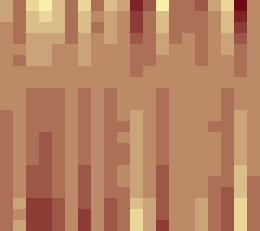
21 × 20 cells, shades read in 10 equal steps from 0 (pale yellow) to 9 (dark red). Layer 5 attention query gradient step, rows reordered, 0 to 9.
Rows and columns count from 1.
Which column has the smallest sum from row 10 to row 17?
19
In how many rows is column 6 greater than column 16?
3
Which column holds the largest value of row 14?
4
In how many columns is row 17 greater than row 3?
10
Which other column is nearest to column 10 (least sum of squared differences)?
17
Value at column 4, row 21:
7
